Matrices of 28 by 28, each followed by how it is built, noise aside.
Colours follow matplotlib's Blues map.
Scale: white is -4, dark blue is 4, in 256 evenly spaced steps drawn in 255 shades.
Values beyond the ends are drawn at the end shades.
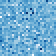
sparse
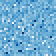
sparse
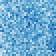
smooth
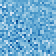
lower triangular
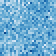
smooth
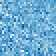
lower triangular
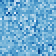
block diagonal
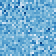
block diagonal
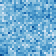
smooth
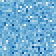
sparse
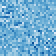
block diagonal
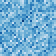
Hankel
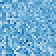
lower triangular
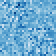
block diagonal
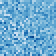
lower triangular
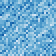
Hankel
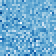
lower triangular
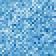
Hankel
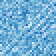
Hankel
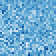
lower triangular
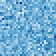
block diagonal
